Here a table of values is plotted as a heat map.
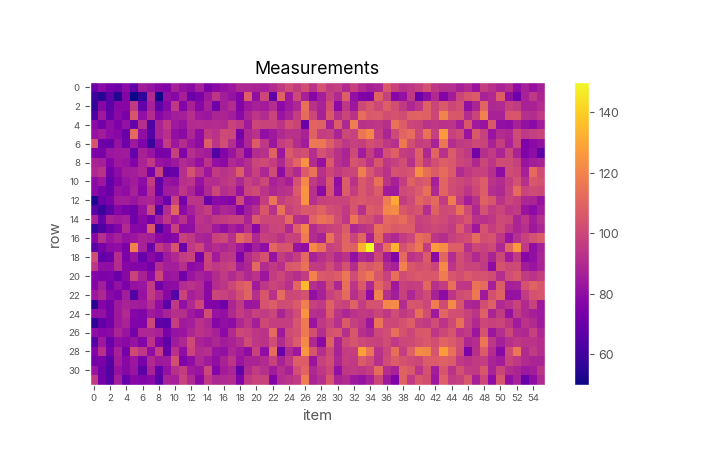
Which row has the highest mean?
17
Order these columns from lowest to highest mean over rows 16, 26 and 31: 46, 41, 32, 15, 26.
15, 32, 46, 41, 26
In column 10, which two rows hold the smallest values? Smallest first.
22, 9
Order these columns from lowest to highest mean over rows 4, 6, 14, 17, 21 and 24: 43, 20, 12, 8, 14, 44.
8, 12, 14, 20, 44, 43
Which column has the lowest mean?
2
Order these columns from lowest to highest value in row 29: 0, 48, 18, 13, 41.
0, 18, 13, 48, 41
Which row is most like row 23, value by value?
12
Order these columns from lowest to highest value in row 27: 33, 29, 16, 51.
16, 51, 33, 29
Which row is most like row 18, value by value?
31
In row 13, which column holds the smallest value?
1
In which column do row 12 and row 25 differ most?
37
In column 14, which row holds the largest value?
6
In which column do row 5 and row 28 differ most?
26
